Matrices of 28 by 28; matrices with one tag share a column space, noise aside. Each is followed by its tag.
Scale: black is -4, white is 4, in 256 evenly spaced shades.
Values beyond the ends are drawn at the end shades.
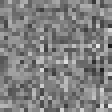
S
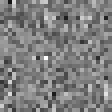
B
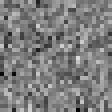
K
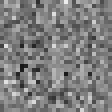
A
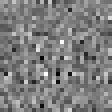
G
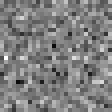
G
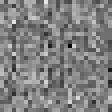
A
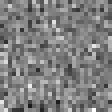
S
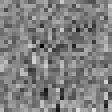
S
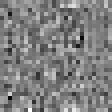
K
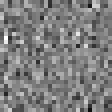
K
